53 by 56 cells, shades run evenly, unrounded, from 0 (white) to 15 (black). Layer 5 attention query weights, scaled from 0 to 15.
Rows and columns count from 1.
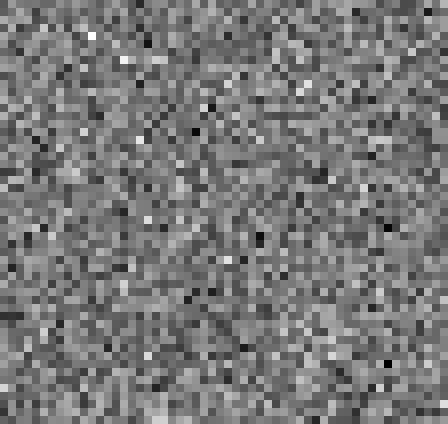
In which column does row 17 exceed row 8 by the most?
16
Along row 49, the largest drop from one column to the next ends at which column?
48
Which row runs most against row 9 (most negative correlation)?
6
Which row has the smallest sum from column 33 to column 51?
18
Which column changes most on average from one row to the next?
49
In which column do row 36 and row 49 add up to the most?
47
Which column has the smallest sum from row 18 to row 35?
23
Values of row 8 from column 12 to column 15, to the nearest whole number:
10 8 7 10
